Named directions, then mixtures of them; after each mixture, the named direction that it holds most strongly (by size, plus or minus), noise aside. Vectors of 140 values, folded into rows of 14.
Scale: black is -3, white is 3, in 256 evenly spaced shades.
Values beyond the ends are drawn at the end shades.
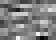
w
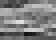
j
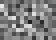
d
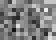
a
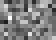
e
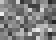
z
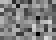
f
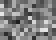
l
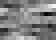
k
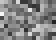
z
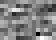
w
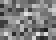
l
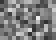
f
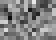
e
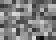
w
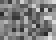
a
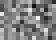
a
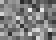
z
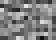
w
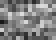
e
